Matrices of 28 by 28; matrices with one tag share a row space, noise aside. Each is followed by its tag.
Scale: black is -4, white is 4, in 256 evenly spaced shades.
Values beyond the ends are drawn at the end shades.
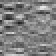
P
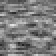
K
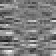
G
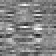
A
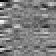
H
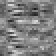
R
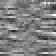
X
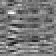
R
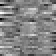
G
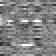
A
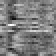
R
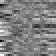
H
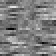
X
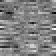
G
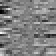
H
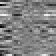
H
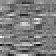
A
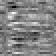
R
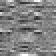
A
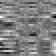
G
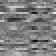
K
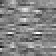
A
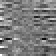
H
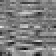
A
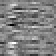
R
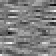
X
